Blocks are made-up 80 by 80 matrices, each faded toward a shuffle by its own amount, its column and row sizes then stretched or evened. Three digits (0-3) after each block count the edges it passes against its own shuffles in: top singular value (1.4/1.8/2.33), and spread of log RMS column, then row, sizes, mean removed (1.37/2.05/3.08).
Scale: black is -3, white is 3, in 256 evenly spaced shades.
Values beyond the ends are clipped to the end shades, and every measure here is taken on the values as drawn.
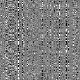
3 3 0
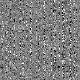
0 3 0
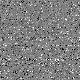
0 0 2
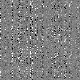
1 3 1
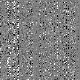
1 3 1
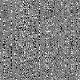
2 2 0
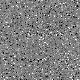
1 0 1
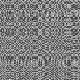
3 0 1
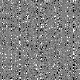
2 3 1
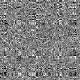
3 2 2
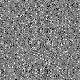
2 0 0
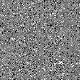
0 2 1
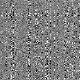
0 3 2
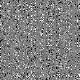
0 3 1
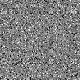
2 0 0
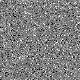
1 0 2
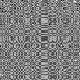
3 1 0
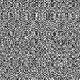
3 1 1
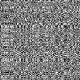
3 0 2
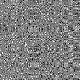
3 0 0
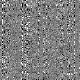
2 3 1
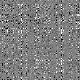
2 3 2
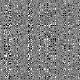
2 3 2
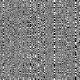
3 3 1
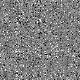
0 2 1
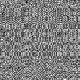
3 0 0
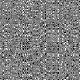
3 2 1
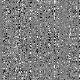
1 3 1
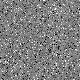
0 0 0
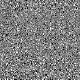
0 2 2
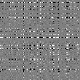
3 2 3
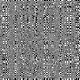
3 3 2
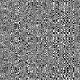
3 3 0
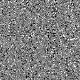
1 1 0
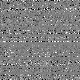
1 0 3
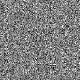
1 2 0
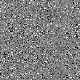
1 1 2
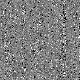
1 2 0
